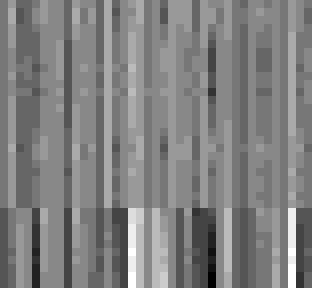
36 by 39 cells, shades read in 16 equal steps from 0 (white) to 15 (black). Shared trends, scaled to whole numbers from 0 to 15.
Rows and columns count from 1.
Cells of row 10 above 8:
6
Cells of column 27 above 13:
4
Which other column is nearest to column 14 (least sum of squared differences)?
22
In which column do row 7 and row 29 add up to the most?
27
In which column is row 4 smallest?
14
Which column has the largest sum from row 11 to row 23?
9
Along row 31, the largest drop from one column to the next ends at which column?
17
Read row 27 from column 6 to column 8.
5 7 7
